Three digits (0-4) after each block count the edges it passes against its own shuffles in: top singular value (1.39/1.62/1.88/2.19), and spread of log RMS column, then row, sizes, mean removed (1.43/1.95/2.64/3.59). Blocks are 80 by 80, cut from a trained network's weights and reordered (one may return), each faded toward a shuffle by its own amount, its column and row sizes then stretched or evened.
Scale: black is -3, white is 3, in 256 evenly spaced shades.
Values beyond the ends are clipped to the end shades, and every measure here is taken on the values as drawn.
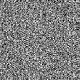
2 1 0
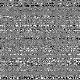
2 2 4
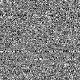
2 0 2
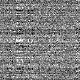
4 2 1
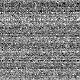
4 1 2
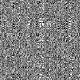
3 2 2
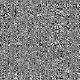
0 3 3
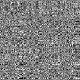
4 1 3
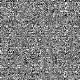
1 2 1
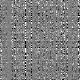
3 4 0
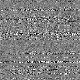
0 1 4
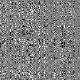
0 4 3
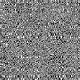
4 2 2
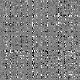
2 4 3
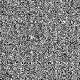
2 0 1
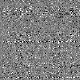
1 2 3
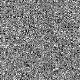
1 1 2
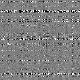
3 2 4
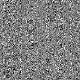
0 3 1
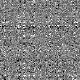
1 3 2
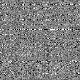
2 0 3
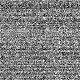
3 1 0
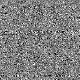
1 1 2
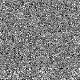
0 0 2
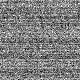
3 0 0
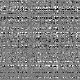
4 3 4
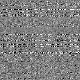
2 0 4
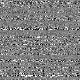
1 0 4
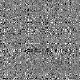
3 3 3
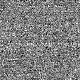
0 0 1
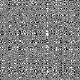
2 3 3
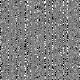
3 4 0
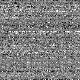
2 0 3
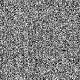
2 0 1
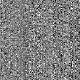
2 3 0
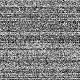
4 1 0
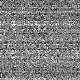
3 2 2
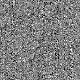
0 2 0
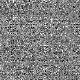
0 2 2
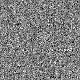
0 0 1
